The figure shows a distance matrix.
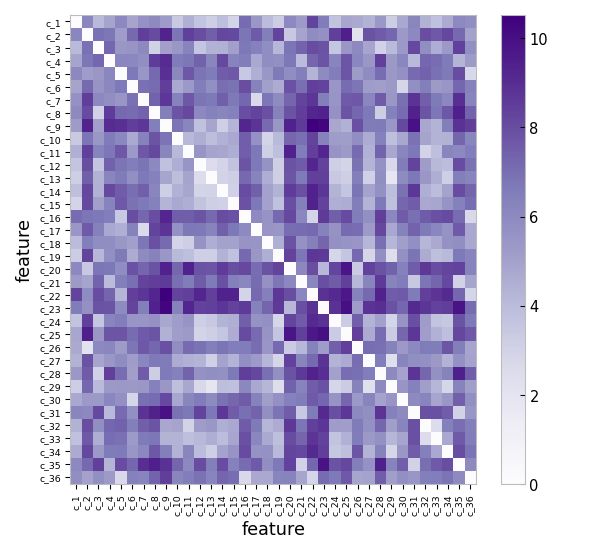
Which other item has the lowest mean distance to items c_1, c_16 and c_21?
c_36
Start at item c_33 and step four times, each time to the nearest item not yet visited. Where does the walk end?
c_10
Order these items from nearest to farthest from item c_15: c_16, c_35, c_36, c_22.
c_35, c_36, c_16, c_22
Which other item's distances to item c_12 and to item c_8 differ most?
c_25
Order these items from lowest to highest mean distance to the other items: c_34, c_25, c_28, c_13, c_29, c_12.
c_29, c_13, c_12, c_34, c_25, c_28
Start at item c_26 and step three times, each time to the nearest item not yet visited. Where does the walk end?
c_23
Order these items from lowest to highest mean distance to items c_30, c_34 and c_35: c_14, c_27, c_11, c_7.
c_27, c_11, c_14, c_7
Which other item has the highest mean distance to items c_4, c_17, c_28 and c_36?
c_9
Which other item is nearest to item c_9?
c_14
